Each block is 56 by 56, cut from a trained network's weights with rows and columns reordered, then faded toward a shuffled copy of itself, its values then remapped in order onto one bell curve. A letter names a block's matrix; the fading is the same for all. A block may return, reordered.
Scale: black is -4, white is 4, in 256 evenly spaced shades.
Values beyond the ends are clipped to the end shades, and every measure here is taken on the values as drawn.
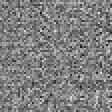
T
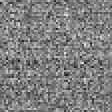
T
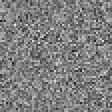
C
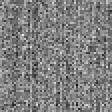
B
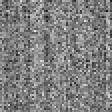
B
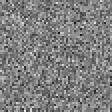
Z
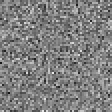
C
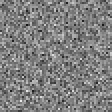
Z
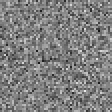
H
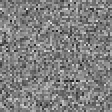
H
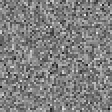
H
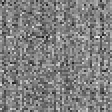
B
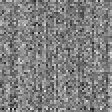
B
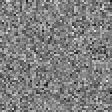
Z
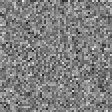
H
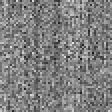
B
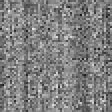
B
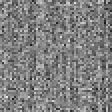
B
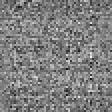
T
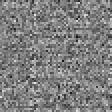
T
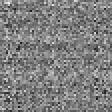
T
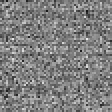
T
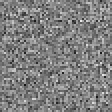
Z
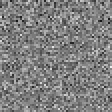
H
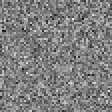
H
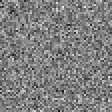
C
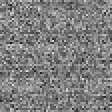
T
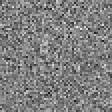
H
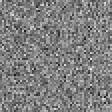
Z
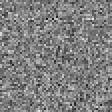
Z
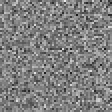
C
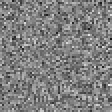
C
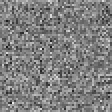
T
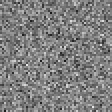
H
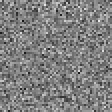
Z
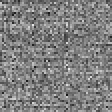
T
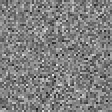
C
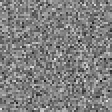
C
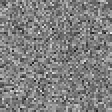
H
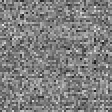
T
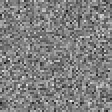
C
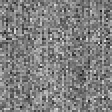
B
